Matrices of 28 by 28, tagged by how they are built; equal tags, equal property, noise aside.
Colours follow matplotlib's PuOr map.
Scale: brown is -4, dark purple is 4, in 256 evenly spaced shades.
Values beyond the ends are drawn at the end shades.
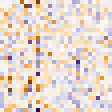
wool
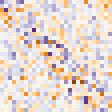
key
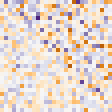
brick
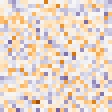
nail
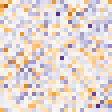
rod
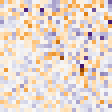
brick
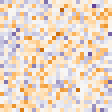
rod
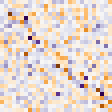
key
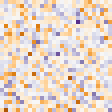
nail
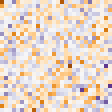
rod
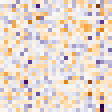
wool
